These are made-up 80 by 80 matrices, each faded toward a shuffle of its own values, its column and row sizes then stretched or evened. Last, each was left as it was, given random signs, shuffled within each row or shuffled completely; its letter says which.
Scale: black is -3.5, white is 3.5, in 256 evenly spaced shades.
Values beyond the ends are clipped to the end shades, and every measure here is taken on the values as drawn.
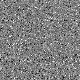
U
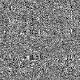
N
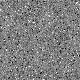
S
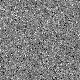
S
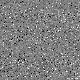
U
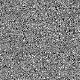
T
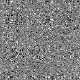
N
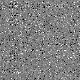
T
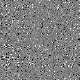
N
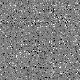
N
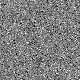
S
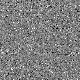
U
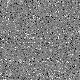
U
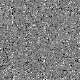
T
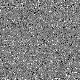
U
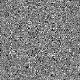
N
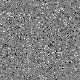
U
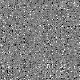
N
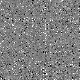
T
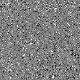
N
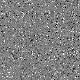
T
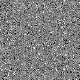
N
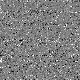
U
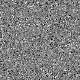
U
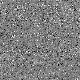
U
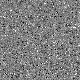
U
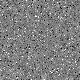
S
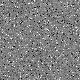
S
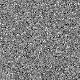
U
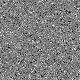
S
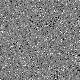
S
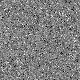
S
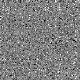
N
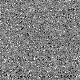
U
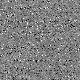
U
